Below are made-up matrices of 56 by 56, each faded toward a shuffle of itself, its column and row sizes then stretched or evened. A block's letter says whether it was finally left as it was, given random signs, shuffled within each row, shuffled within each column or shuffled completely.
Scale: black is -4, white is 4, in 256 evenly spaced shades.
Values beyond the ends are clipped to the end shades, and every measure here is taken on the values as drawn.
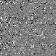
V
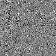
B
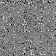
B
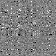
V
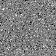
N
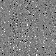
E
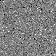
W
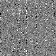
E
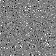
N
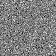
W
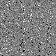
E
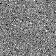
W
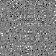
V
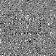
B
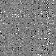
V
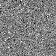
W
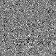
B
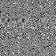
V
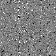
E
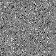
E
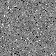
W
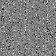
E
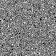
W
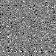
B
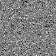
E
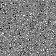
W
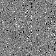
E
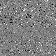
N
